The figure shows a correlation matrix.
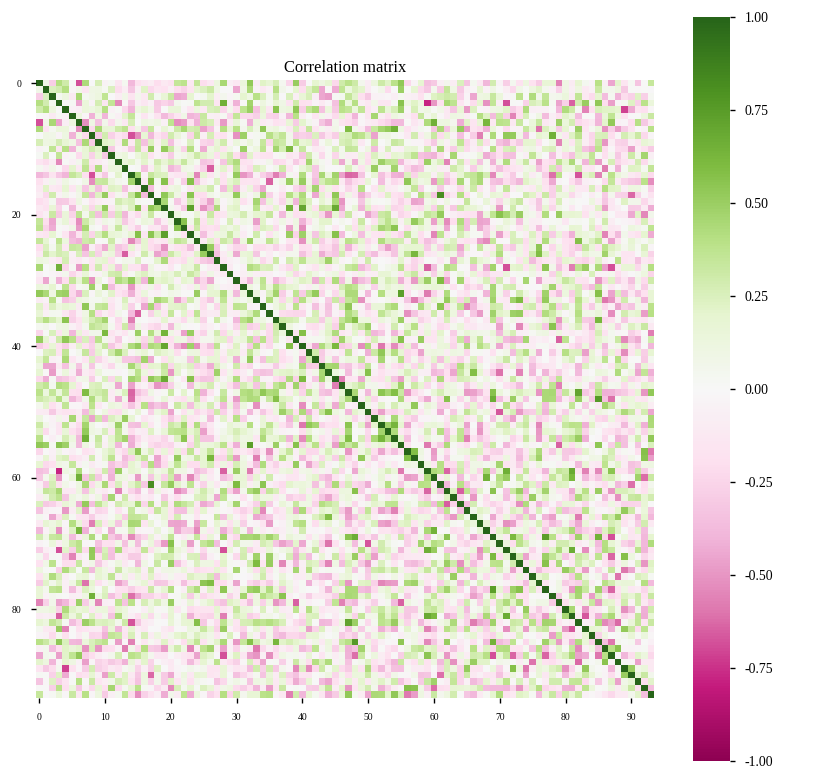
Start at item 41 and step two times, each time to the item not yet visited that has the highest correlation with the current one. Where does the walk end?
54
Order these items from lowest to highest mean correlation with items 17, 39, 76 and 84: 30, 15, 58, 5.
30, 5, 15, 58
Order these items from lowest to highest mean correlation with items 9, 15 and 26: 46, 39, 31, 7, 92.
31, 7, 46, 39, 92
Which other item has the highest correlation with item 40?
19
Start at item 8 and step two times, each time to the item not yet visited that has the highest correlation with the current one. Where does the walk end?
37
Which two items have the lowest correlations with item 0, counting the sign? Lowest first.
6, 79
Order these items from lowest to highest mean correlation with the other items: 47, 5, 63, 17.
5, 63, 17, 47
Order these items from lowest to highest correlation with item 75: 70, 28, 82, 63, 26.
70, 28, 26, 82, 63
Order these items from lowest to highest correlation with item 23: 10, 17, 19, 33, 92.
92, 33, 10, 17, 19
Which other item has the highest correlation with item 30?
61
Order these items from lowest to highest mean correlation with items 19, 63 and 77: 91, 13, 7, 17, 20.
91, 13, 20, 7, 17
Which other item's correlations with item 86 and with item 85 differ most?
48
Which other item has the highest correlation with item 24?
82
